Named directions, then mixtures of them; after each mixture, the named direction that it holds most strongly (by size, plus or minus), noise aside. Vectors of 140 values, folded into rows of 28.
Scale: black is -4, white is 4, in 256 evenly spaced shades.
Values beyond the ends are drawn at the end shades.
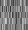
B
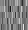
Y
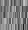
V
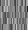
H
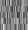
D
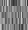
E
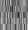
D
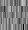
Y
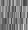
V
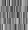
D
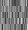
E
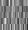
V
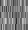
B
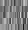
V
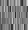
Y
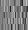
Y
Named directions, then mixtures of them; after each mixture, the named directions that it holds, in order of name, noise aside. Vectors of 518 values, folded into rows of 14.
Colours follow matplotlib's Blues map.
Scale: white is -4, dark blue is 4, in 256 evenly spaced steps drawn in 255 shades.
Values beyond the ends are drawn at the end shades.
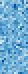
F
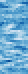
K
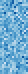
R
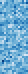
F, K, R.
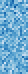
F, R.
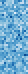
F, K, R.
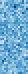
F, R.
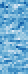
F, K.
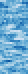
K.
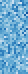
F, R.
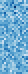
F, R.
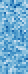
F, K, R.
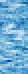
K.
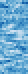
K.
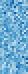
R.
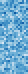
F, K, R.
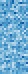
K, R.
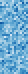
F, K, R.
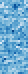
F, K.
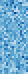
R.
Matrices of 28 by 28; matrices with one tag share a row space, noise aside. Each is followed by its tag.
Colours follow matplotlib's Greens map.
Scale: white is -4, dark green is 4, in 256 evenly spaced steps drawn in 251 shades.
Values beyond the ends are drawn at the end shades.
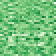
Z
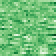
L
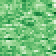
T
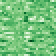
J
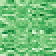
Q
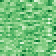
T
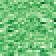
Z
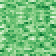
J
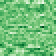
Z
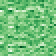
Z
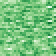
T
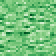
J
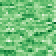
T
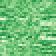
Q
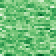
J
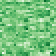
J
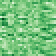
Q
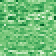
Z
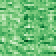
L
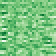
Q
